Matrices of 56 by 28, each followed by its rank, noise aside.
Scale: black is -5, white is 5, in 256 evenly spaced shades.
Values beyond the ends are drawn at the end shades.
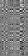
two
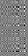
two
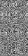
five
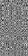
four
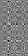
two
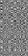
three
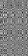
two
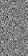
five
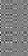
one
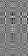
one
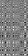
one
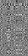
three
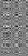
two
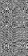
four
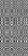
two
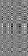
one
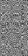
five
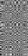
two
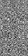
five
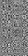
four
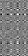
one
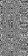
five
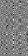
two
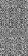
five
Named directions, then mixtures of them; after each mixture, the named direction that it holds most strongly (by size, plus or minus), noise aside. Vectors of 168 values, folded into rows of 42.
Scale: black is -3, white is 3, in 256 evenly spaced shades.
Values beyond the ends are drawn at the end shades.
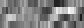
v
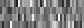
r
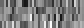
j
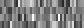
r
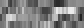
v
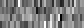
j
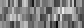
j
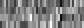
j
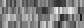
v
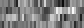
v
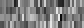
r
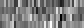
j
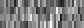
j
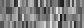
r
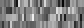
r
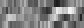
v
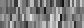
r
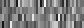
r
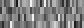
r
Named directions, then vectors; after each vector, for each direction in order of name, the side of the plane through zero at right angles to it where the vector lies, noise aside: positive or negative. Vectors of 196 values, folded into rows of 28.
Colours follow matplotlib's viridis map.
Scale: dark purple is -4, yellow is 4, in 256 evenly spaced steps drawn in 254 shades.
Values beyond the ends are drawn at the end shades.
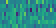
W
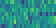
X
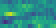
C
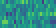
negative, negative, negative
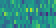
positive, negative, positive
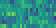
positive, positive, negative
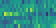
positive, negative, positive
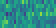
negative, negative, negative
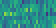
positive, negative, positive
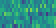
positive, negative, positive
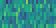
positive, negative, negative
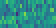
negative, positive, positive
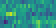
positive, positive, positive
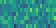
negative, negative, positive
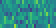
negative, positive, negative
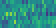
positive, positive, positive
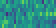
negative, negative, negative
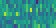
positive, negative, positive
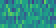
positive, negative, negative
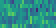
positive, positive, negative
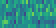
negative, negative, negative
